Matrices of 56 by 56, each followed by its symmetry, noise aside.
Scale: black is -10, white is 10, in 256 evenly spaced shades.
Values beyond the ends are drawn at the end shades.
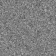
symmetric across the other diagonal.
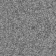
mirrored top to bottom.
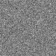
no symmetry.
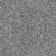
mirrored top to bottom.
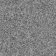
no symmetry.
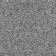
mirrored left to right.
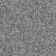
antisymmetric.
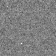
mirrored left to right.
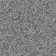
symmetric.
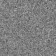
symmetric across the other diagonal.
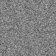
same after a half turn.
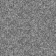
mirrored top to bottom.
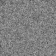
symmetric.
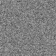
symmetric across the other diagonal.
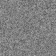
symmetric.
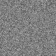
no symmetry.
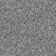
mirrored top to bottom.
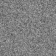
same after a half turn.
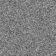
no symmetry.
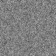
same after a half turn.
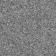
symmetric across the other diagonal.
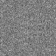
mirrored top to bottom.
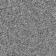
antisymmetric.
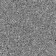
symmetric across the other diagonal.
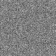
mirrored top to bottom.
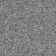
mirrored top to bottom.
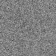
symmetric.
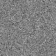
symmetric.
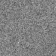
symmetric.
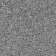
antisymmetric.
